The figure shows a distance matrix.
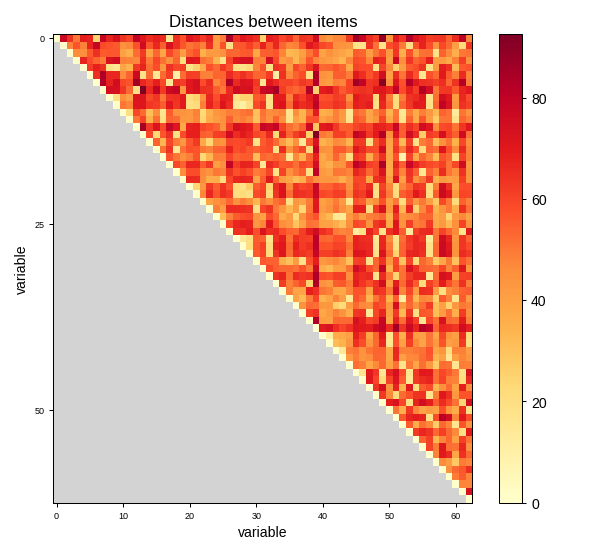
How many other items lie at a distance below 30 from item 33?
6
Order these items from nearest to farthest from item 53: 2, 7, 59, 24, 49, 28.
49, 24, 59, 2, 28, 7
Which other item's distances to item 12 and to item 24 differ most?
42
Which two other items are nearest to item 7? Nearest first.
12, 39
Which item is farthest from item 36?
51
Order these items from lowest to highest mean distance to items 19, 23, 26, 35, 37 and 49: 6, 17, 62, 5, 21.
62, 5, 21, 17, 6
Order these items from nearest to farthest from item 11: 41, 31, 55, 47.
47, 41, 31, 55
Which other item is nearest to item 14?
37
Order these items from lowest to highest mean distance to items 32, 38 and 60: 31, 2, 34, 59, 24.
2, 24, 31, 59, 34
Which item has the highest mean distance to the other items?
39
